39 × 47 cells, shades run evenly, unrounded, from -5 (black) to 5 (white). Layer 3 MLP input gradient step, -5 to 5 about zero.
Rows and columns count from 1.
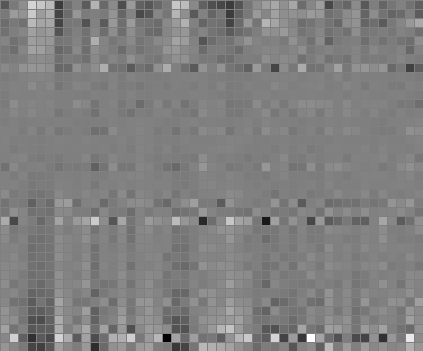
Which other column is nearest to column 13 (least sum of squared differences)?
2
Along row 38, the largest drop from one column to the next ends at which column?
19
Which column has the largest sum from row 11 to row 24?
23
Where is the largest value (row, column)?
38, 35
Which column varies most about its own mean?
4
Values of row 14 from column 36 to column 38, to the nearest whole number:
0 0 0
